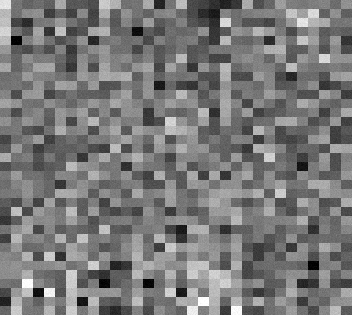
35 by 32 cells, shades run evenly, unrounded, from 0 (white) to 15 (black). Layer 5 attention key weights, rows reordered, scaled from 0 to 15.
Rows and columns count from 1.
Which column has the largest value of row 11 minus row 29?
5
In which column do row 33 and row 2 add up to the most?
17
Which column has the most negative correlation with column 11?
22
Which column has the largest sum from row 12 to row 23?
14
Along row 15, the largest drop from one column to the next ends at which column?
24
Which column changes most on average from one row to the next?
28
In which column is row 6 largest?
7
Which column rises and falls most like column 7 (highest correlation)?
20
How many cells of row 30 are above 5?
27
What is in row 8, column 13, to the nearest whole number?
6
